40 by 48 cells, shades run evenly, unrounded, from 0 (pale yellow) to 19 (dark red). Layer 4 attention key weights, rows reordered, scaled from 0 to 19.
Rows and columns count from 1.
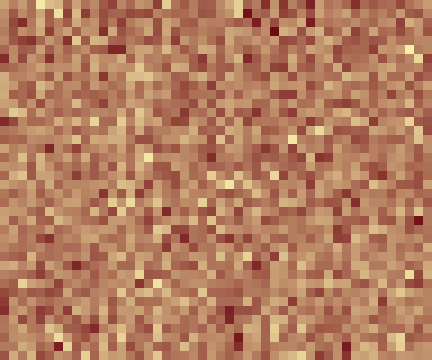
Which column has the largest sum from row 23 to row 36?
5
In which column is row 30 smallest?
34
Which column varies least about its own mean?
44
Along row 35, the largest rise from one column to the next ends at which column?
13
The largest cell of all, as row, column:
4, 31
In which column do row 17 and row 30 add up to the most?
9
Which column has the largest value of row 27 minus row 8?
21
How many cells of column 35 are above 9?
26
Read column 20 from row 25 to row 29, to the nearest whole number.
7 14 10 8 10
